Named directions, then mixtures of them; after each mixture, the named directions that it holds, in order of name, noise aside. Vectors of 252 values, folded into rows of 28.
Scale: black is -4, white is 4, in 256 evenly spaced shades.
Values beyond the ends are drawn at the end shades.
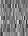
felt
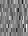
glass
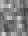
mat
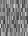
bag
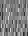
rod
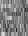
bag, glass, mat.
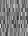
bag.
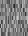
bag.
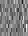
glass.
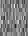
bag, felt.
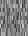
bag.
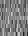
felt, rod.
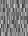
bag.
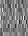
felt, glass.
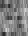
mat.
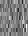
glass.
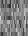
felt, glass, mat.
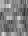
mat.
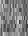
felt, mat.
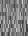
bag, glass.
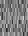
felt, glass, rod.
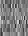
felt.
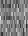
felt, glass, mat.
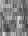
felt, mat.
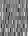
rod.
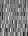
rod.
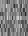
bag, mat.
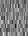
bag, felt, rod.
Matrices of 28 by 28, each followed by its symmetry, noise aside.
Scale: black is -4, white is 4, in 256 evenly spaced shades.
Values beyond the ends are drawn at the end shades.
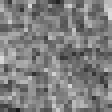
antisymmetric.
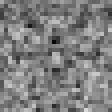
mirrored left to right.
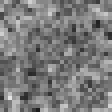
symmetric.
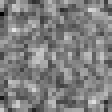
mirrored top to bottom.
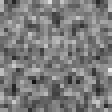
mirrored left to right.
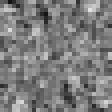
same after a half turn.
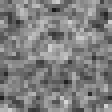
mirrored left to right.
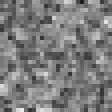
same after a half turn.
